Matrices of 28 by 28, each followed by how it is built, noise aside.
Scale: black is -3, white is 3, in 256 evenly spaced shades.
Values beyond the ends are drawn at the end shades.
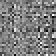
low rank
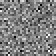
low rank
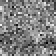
smooth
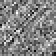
Hankel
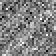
Hankel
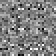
low rank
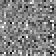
low rank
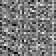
repeating rows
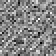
Hankel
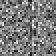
repeating rows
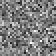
repeating rows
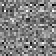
low rank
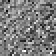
Hankel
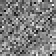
Hankel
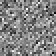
Hankel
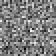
repeating columns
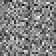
repeating rows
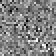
block diagonal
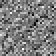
Hankel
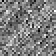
Hankel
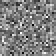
repeating rows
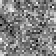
smooth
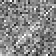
Hankel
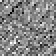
Hankel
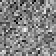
Hankel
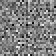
repeating rows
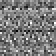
repeating columns
